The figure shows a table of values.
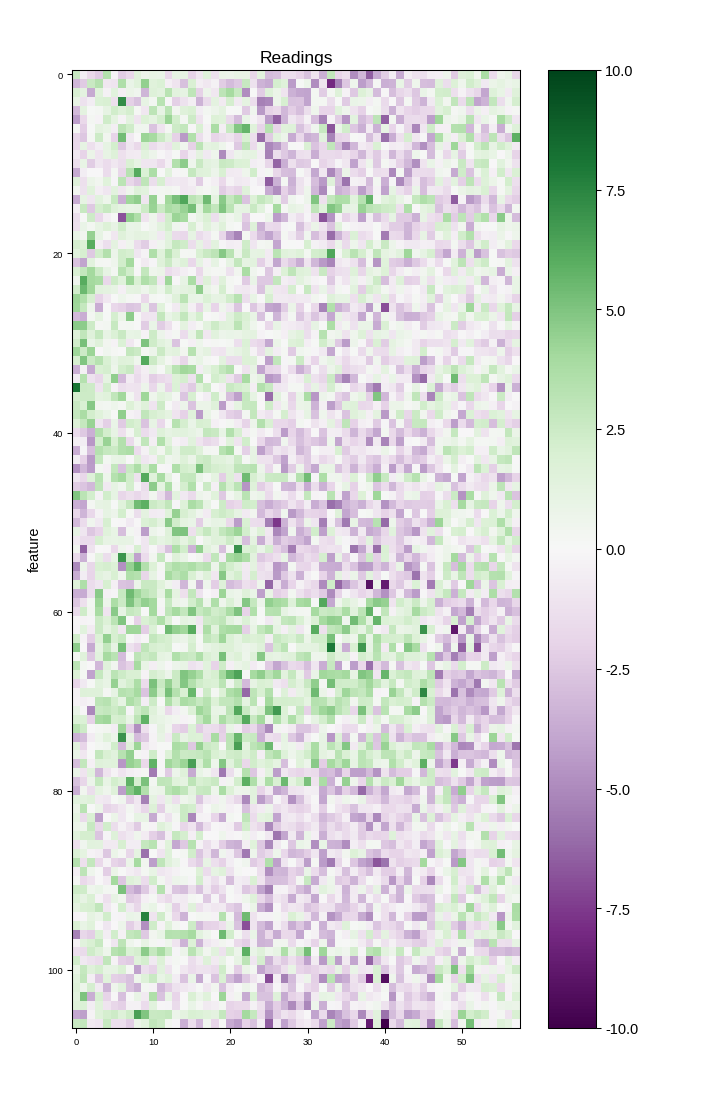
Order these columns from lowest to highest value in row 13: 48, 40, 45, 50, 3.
40, 45, 48, 3, 50
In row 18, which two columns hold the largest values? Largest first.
2, 51
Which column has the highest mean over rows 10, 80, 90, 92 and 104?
53
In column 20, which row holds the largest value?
67
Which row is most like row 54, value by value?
74
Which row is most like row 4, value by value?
17
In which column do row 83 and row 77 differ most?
15
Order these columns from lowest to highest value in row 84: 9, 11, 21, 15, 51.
21, 15, 9, 11, 51
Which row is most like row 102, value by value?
92
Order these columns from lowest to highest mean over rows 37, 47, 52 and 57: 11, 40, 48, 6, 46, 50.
40, 46, 50, 6, 48, 11
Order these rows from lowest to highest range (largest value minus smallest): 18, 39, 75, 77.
39, 18, 75, 77
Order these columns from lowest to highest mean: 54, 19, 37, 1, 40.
40, 37, 54, 1, 19
